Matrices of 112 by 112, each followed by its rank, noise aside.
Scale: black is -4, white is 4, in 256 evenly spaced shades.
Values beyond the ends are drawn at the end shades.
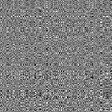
six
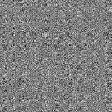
twelve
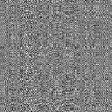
eight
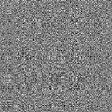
twelve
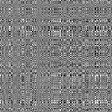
four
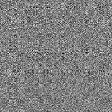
twelve
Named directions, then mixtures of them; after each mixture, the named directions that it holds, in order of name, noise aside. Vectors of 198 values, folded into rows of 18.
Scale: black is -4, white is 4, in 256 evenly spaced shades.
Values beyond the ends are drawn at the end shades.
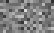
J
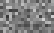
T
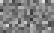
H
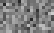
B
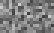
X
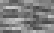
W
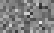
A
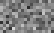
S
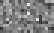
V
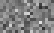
A.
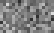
B, S.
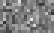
B.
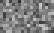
A, B, V.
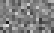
H, S, V.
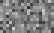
S, V.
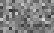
T.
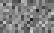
A, B, X.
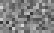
A, S.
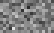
J, S.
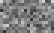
H, J.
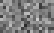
A, T, V.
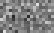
A, T.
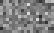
V.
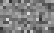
V.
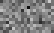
J, S, V.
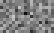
A, X.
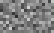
J, S.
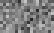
A, B.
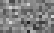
T, V, W.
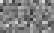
H.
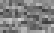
W, X.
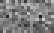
T, V.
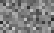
B, S.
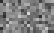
B, J, V.
